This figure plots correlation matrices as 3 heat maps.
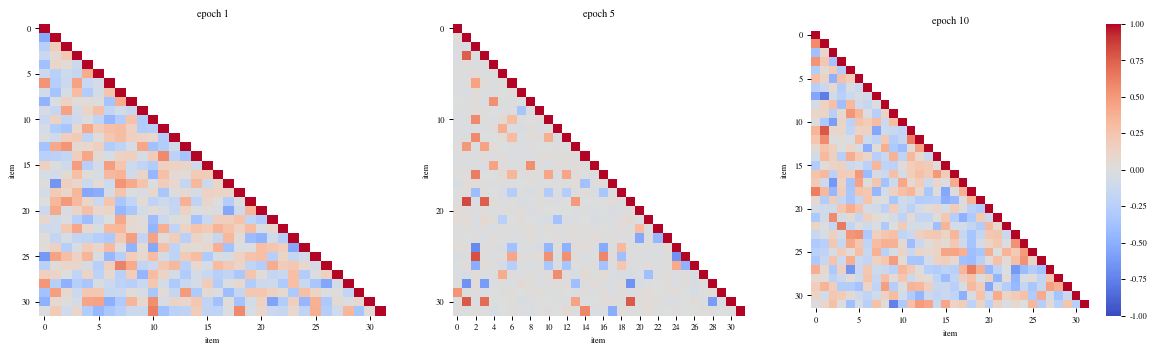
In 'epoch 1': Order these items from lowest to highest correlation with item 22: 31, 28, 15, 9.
28, 31, 9, 15
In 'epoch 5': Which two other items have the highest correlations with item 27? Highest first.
11, 5
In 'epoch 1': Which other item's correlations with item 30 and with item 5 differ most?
10
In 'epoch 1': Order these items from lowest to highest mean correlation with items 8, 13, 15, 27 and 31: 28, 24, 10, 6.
24, 6, 28, 10
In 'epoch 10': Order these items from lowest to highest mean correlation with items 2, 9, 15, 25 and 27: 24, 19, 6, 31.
19, 6, 31, 24
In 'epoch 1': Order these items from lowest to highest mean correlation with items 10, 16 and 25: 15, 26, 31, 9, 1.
15, 9, 26, 1, 31
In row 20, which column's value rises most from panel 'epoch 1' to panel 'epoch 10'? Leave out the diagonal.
23
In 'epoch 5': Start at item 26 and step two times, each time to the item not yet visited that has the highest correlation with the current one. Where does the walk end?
18
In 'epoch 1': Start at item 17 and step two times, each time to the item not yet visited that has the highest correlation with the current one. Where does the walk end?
26
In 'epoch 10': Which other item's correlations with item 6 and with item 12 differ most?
13
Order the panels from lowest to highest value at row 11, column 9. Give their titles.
epoch 1, epoch 10, epoch 5
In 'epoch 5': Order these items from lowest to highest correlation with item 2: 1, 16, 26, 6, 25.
26, 1, 6, 16, 25
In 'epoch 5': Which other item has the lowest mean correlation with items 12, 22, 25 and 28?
24
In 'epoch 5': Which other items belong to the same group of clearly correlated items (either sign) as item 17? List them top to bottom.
14, 31
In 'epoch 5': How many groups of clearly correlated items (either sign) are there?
8
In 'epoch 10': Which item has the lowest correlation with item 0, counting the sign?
7
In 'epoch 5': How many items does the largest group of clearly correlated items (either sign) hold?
9
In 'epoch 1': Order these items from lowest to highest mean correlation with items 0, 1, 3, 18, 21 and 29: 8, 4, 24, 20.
4, 8, 20, 24
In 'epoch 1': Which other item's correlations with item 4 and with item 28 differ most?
0
